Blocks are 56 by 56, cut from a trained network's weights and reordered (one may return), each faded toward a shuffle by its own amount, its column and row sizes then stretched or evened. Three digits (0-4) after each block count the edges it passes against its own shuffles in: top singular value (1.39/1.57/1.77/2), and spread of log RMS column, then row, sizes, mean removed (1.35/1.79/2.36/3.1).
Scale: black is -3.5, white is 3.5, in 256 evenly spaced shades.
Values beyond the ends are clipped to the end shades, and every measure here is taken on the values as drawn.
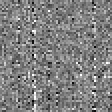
1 3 0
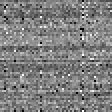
3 2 0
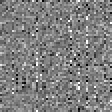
3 3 0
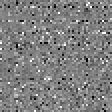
0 2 3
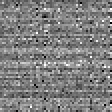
3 2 0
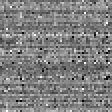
3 1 2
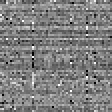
3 2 0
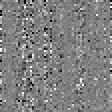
0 4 1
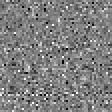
2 1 1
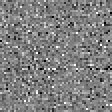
2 0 1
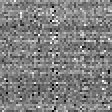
2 2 0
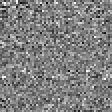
0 0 2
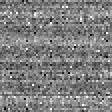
3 0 1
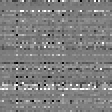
3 1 4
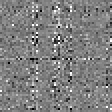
2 3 2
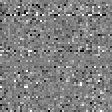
2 1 3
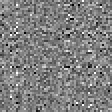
4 2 1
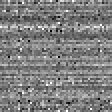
4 0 2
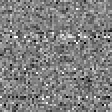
1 0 2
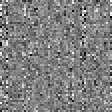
3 3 1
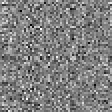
4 2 0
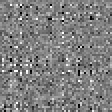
2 2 3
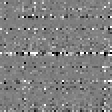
3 2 4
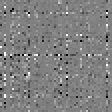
2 3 2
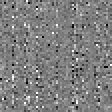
1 3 1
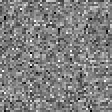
3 1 0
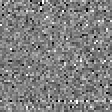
2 0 1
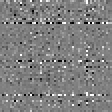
4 3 3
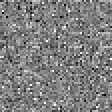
2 0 0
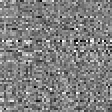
4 0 3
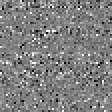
2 0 3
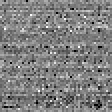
2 0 2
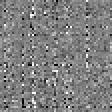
0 3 3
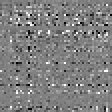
1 3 4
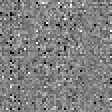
0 2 1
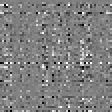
1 3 4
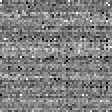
3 0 2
